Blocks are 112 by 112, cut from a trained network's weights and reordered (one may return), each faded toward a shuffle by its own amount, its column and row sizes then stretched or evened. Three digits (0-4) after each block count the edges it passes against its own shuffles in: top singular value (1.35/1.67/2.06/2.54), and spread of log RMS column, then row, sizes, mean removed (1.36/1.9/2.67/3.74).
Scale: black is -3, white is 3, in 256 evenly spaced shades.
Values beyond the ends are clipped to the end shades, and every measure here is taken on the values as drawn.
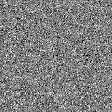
1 0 1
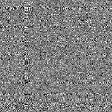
3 2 3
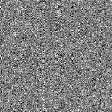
3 2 0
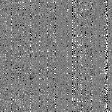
1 4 2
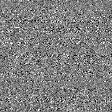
0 0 3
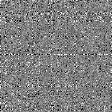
2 3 3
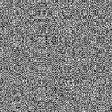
4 2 0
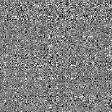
2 3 3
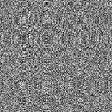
4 2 0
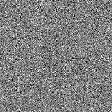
2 1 0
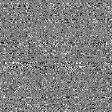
0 2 4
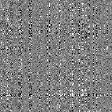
3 4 2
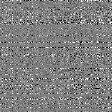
1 3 4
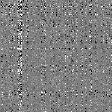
2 4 3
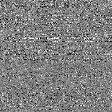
2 0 3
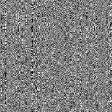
3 4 0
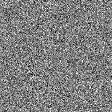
1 1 0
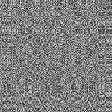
4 0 1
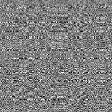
4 0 4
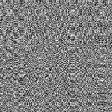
4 1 1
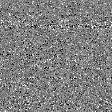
1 1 2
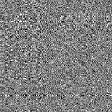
3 2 2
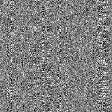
3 3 0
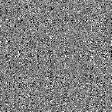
0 3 2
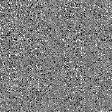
1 3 2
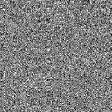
3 2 0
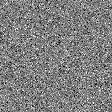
1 0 0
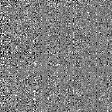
0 4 3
